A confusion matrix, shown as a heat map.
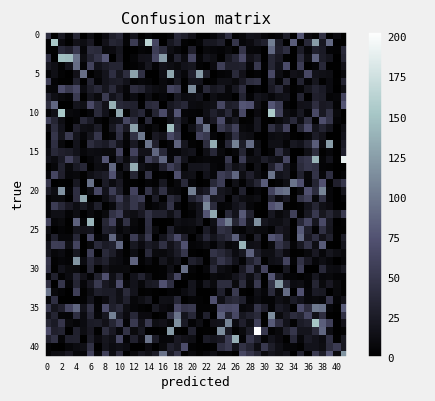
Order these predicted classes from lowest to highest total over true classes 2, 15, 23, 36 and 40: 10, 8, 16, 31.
8, 16, 10, 31
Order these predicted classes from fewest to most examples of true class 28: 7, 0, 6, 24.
7, 0, 24, 6
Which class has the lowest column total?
40
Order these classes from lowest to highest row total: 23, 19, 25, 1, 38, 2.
25, 2, 19, 23, 38, 1
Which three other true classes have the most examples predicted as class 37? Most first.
16, 1, 35
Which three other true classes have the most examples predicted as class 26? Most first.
39, 14, 18
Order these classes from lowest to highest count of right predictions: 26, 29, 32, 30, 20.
29, 30, 26, 20, 32
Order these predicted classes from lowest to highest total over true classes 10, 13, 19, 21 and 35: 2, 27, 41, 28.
28, 27, 41, 2
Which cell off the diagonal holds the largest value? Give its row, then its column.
38, 29
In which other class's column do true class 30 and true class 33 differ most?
19
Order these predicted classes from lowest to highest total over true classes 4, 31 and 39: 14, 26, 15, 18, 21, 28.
21, 15, 28, 18, 14, 26
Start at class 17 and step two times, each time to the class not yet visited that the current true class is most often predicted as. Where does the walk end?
22
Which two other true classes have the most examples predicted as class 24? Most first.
38, 36
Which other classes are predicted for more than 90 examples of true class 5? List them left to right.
12, 17, 21
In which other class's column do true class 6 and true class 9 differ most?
1
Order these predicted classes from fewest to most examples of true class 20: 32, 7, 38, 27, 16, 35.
35, 27, 16, 7, 32, 38
